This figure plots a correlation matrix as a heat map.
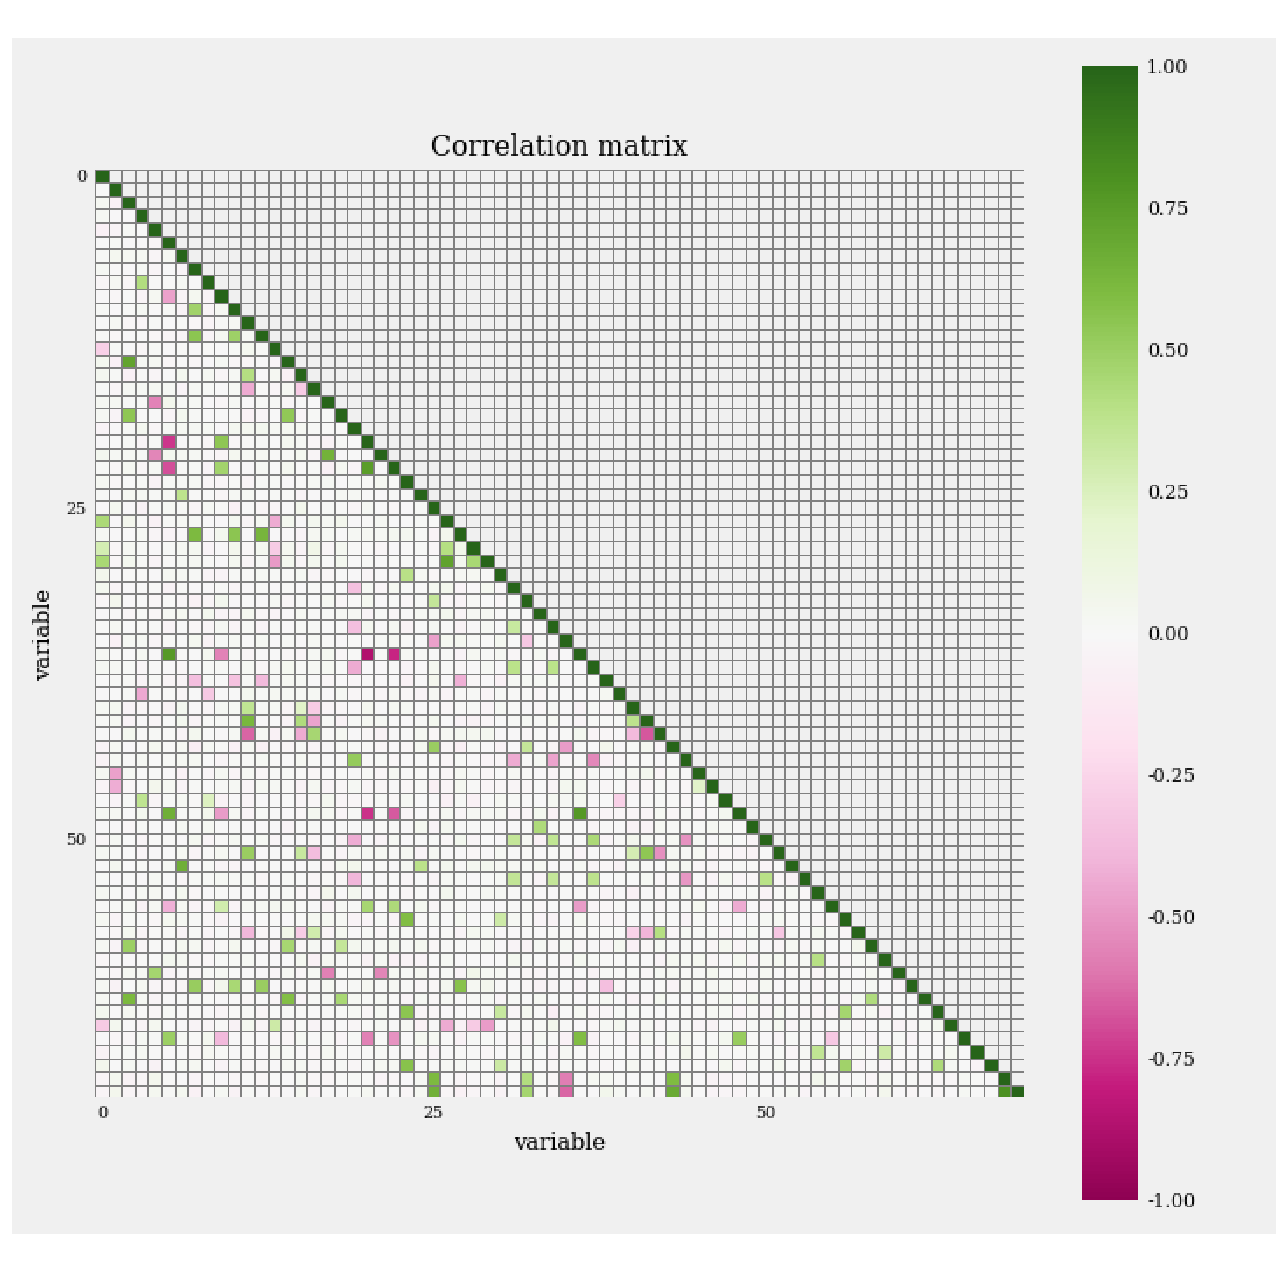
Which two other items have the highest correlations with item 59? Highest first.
54, 66
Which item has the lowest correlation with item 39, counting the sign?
3
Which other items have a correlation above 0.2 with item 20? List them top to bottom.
9, 22, 55
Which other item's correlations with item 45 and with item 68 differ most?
69
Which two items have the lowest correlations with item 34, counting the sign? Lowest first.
44, 19
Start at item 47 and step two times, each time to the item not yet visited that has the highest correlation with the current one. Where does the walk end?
8
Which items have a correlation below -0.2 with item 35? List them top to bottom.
25, 32, 43, 68, 69
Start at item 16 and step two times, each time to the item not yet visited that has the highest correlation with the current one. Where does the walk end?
57
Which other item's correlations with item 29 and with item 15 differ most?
26
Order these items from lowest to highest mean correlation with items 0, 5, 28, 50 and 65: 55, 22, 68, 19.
22, 55, 19, 68
